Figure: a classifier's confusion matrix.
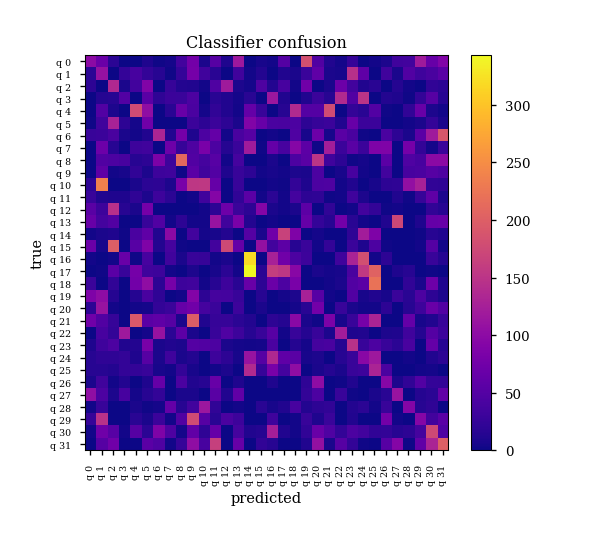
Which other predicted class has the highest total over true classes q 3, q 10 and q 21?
q 9
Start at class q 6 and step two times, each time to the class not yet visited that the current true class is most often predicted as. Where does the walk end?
q 11
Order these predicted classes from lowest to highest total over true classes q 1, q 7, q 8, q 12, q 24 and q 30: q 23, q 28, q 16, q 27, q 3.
q 27, q 3, q 28, q 23, q 16
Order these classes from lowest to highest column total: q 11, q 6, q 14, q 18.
q 6, q 18, q 11, q 14
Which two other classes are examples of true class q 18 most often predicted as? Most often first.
q 25, q 5
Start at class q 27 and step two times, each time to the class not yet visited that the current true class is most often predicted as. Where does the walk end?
q 19
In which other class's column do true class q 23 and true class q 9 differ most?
q 5
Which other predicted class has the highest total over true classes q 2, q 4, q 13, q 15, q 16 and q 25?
q 14
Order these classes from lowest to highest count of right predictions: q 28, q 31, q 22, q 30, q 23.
q 28, q 22, q 23, q 30, q 31
